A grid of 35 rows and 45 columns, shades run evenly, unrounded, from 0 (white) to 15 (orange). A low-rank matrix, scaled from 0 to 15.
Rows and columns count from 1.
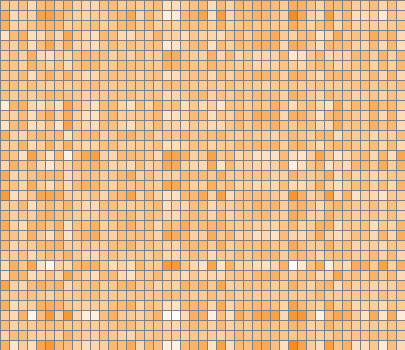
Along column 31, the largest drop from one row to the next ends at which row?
16
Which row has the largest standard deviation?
32
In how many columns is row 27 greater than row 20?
22
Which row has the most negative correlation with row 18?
11
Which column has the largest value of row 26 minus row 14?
8
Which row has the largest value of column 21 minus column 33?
27
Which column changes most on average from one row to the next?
33
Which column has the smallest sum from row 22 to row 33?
20
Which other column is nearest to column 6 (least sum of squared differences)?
34
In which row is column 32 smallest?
35
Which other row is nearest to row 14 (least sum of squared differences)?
23
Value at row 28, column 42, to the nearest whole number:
10
